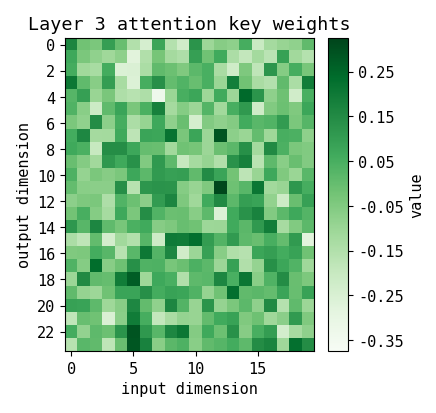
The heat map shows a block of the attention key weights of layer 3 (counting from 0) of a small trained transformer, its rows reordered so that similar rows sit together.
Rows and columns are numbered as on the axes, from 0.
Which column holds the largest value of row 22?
5
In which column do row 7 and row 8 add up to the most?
12
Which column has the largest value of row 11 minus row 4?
7
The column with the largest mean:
8
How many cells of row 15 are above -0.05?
13
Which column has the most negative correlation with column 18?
0
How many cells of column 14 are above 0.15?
3
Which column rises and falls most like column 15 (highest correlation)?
6
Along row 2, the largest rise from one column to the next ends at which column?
16
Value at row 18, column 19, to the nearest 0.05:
-0.05
